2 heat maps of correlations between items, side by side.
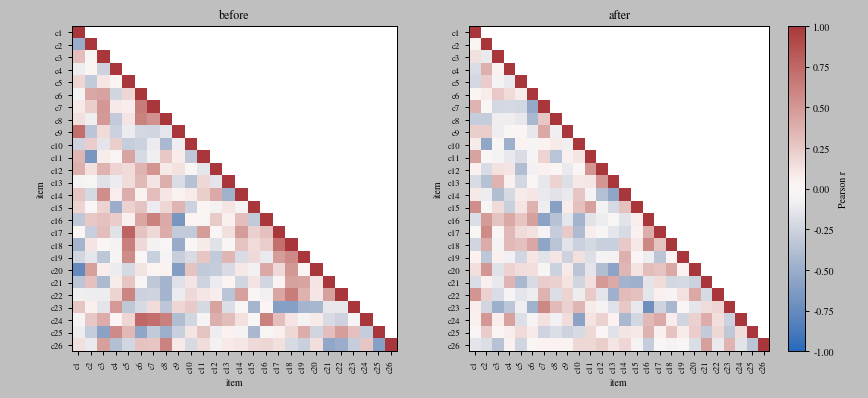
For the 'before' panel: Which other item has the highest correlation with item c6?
c24
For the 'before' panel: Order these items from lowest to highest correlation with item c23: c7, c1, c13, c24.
c13, c24, c7, c1
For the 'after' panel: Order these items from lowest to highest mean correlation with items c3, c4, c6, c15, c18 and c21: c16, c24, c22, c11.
c22, c11, c24, c16
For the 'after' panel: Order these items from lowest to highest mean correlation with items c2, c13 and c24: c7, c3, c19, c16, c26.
c19, c26, c7, c3, c16
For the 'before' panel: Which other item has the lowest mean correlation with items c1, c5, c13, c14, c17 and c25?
c2
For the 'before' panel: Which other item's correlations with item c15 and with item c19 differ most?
c25
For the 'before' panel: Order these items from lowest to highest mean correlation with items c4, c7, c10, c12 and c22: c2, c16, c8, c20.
c8, c20, c2, c16
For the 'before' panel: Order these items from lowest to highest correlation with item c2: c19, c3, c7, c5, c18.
c5, c19, c3, c18, c7
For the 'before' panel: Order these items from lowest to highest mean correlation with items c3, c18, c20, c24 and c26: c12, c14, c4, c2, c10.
c4, c10, c12, c2, c14
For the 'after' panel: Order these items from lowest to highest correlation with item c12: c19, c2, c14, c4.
c14, c2, c19, c4
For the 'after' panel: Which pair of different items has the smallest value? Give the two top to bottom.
c16, c23
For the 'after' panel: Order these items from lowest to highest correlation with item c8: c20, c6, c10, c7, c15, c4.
c15, c6, c20, c4, c10, c7
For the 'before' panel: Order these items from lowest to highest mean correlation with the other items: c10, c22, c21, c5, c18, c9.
c9, c10, c21, c22, c18, c5
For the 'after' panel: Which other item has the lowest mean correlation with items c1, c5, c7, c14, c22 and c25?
c13
